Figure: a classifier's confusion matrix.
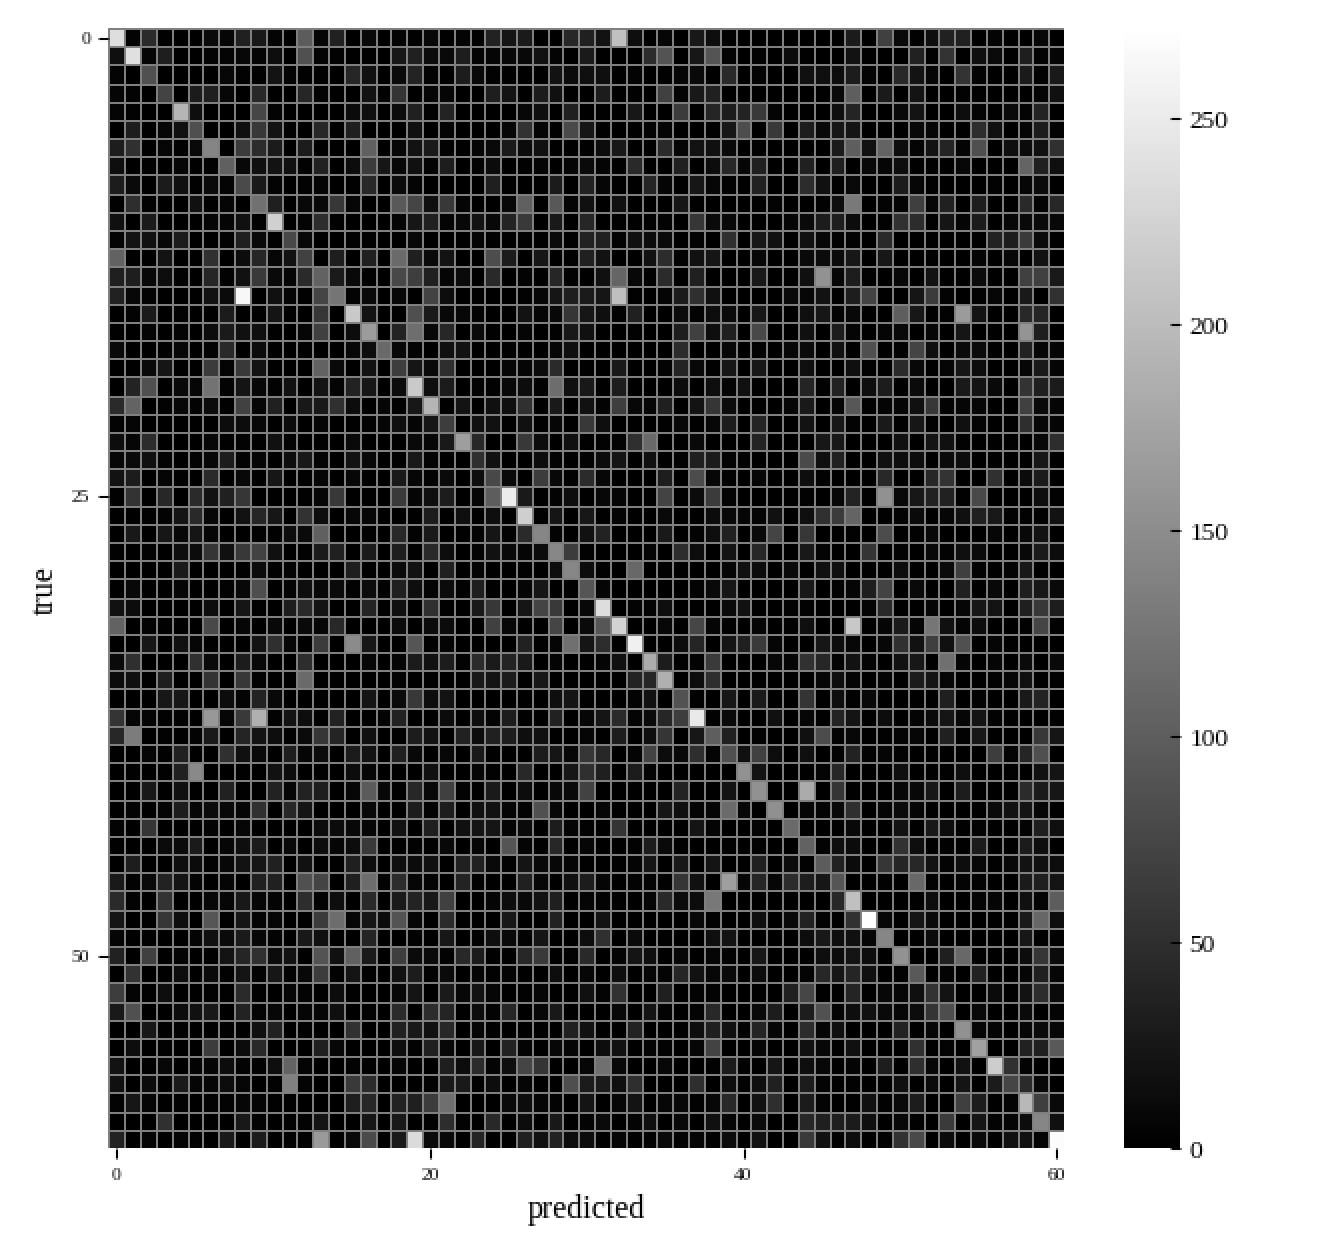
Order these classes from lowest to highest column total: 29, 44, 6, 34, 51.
34, 29, 51, 6, 44
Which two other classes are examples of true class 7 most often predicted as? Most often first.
58, 16
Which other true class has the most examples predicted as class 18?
12
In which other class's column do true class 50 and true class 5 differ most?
54
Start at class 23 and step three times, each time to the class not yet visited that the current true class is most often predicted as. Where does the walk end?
49
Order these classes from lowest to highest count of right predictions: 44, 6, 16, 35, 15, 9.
44, 9, 6, 16, 35, 15
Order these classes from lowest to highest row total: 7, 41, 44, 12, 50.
44, 7, 12, 41, 50
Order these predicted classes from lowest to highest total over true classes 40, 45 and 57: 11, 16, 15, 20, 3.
3, 20, 16, 15, 11
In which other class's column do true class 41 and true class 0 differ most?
32
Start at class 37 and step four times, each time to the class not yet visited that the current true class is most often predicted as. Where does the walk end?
1
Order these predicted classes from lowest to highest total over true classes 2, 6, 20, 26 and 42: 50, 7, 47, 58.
7, 50, 58, 47
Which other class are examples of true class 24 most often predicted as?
37
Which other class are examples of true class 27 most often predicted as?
13
